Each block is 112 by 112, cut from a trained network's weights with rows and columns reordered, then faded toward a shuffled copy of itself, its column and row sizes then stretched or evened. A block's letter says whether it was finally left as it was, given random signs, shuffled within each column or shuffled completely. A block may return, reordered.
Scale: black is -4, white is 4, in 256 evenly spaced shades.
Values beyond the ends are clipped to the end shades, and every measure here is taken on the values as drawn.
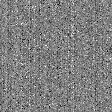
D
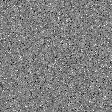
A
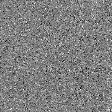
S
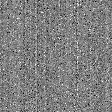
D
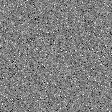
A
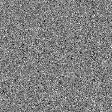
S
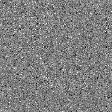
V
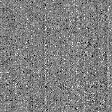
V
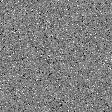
A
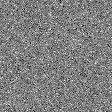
A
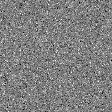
D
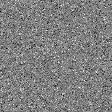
D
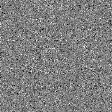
S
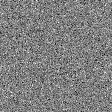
A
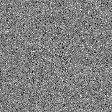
D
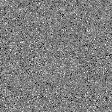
S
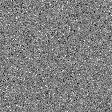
A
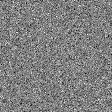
A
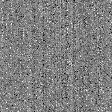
D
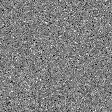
A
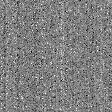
D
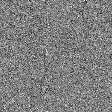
D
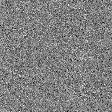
S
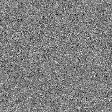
S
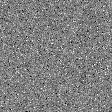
A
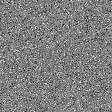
A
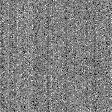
D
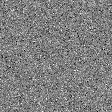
A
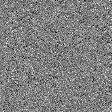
D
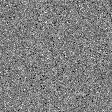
A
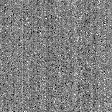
D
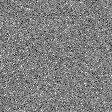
A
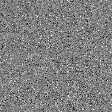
S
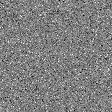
A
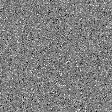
D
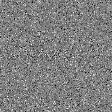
S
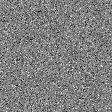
A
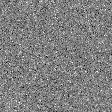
A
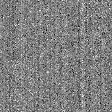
D
